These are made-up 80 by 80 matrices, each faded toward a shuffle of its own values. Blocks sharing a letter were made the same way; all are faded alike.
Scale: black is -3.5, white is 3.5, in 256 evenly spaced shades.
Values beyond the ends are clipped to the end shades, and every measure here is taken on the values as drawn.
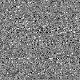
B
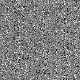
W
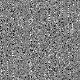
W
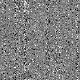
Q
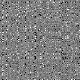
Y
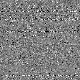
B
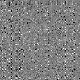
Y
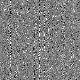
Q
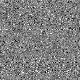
B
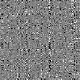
Y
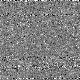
B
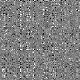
Y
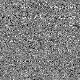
B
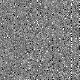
Q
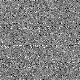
B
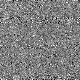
B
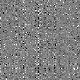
Y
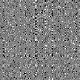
Y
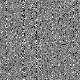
Q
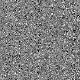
W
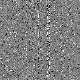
Q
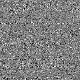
B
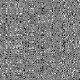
Y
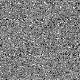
B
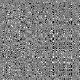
Y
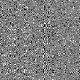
Y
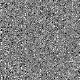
W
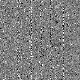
W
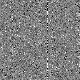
W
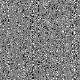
Q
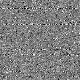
B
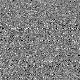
B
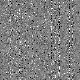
Q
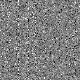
W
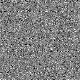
B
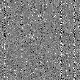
Q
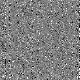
Q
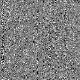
W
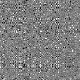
Y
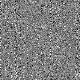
W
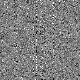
W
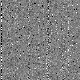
Q
